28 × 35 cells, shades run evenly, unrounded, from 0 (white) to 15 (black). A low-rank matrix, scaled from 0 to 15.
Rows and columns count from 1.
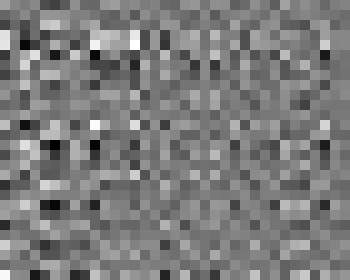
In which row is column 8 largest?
28
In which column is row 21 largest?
6
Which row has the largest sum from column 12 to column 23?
7
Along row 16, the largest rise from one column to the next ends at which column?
10
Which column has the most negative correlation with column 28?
29
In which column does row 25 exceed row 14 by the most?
5
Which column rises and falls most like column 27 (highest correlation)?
14
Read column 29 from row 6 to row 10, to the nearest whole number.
4 10 10 6 7
